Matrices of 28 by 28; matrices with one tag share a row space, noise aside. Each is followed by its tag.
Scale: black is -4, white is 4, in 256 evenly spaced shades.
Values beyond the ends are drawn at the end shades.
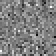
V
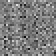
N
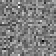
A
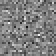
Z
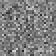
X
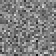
V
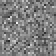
X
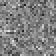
A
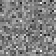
Z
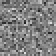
Z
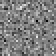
V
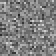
A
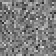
V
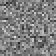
A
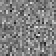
X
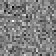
N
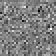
N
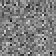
X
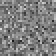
V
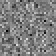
X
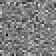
V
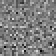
Z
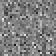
N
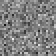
N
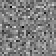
X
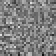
A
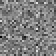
V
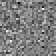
A
